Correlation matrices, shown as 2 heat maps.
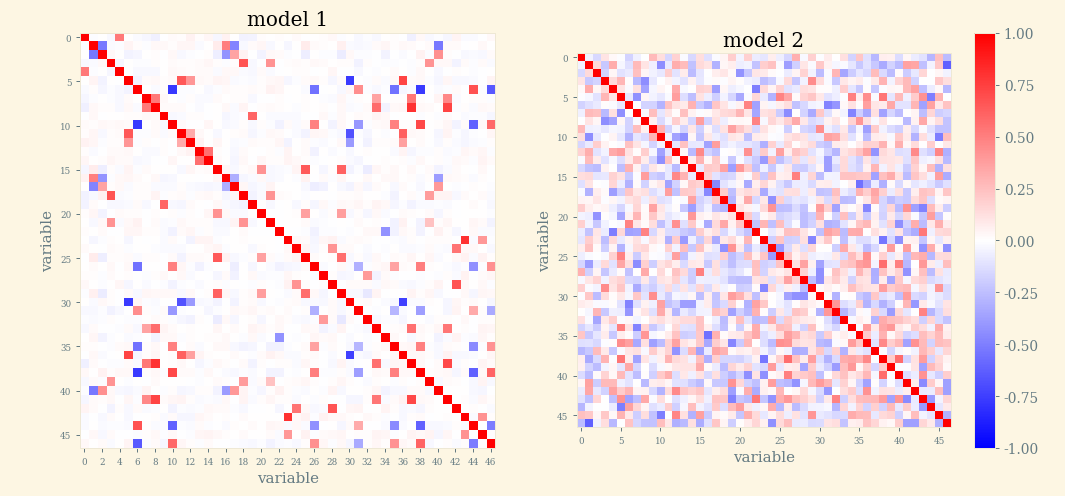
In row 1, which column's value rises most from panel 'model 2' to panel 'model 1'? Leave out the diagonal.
46
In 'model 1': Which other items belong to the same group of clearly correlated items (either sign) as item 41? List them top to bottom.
7, 8, 33, 37
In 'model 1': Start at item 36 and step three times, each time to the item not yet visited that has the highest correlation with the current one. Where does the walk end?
12
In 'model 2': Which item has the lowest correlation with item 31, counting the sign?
6
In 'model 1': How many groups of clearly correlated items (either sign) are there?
13
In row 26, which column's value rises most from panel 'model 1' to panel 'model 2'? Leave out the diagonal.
6
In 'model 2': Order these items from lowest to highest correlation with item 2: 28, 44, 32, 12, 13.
12, 44, 13, 28, 32
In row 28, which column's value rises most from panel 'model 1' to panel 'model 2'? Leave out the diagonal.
26
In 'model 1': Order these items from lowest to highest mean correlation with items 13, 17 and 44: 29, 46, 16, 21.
46, 16, 29, 21
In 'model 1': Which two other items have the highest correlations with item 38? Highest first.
10, 46
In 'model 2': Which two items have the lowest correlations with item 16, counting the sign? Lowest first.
35, 17
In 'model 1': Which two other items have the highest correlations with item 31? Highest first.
6, 44
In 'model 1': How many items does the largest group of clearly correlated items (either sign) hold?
8
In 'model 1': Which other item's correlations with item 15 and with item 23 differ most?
43
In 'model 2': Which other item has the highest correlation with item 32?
43
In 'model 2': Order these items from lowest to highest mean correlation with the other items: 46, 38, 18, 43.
46, 18, 43, 38
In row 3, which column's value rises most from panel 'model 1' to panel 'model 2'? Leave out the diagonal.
29
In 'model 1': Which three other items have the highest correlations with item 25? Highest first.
15, 29, 20
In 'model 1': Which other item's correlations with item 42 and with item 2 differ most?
28
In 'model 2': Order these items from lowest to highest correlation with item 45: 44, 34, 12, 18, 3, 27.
44, 18, 27, 3, 34, 12
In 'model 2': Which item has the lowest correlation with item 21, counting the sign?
40
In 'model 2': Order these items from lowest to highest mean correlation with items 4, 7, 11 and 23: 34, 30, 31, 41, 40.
34, 40, 31, 30, 41
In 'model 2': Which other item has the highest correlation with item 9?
30
